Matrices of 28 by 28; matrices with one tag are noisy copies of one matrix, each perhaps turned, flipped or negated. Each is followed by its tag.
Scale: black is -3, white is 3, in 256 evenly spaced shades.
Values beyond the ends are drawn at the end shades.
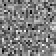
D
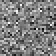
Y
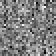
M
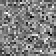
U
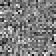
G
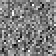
U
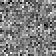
G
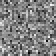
D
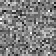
M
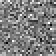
U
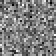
G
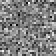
G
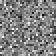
D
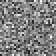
Y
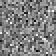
Y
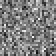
M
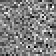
U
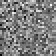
D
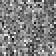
G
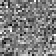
G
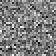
Y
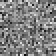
G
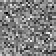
U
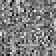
M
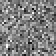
Y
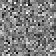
D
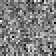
G
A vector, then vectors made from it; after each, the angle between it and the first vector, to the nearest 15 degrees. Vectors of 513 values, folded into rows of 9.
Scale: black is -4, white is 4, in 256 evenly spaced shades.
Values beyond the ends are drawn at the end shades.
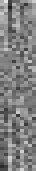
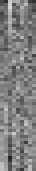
150 degrees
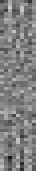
135 degrees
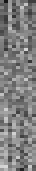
150 degrees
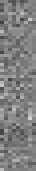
90 degrees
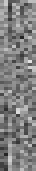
30 degrees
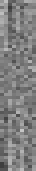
30 degrees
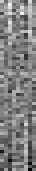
105 degrees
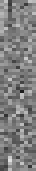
45 degrees
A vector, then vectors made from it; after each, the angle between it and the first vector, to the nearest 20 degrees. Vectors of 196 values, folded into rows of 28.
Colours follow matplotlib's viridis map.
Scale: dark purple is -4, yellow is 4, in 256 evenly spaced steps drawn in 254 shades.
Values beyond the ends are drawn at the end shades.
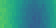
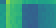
40 degrees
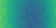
20 degrees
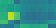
60 degrees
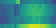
140 degrees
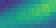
120 degrees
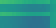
60 degrees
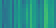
120 degrees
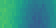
20 degrees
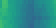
20 degrees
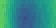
40 degrees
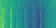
20 degrees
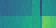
120 degrees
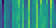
120 degrees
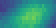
140 degrees
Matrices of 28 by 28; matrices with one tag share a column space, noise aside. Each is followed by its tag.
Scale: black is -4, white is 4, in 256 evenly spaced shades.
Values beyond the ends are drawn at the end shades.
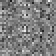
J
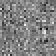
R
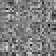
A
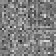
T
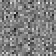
A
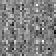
R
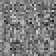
R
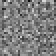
J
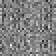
T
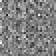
J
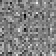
A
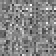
R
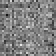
T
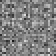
T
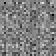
A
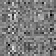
A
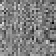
R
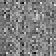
A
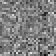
A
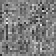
R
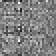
J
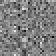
J
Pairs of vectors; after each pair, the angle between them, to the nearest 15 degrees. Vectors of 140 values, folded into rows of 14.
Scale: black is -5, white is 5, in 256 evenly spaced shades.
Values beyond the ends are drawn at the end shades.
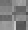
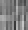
120 degrees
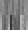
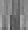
30 degrees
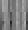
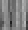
15 degrees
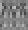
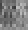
135 degrees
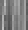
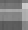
90 degrees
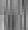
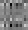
75 degrees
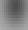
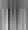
45 degrees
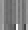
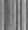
105 degrees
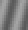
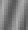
15 degrees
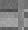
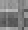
165 degrees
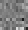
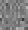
45 degrees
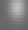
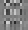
90 degrees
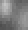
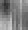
150 degrees
